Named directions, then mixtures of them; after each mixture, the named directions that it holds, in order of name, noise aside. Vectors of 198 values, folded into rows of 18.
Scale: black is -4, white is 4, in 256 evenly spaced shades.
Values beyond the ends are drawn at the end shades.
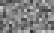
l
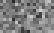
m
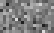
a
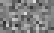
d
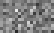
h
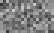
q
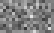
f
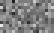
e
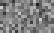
e, h, l.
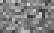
m.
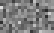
e, l.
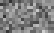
l, q.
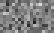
a, h.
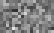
d, h, q.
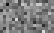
a.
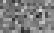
m.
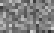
d, l.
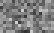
h, l, m.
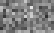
f, l.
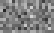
e, f.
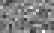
a, l.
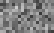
h, q.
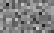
a, h, q.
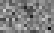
f.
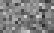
a, m.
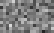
a, e, l.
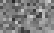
m.
